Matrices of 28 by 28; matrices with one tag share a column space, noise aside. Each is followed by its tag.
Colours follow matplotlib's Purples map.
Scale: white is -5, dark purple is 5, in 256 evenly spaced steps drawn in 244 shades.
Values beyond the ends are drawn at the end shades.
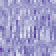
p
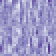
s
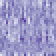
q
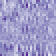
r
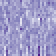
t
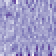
r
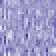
p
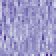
q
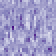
p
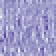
p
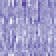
q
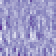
p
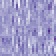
s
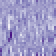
p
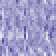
p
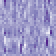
s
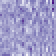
r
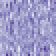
r
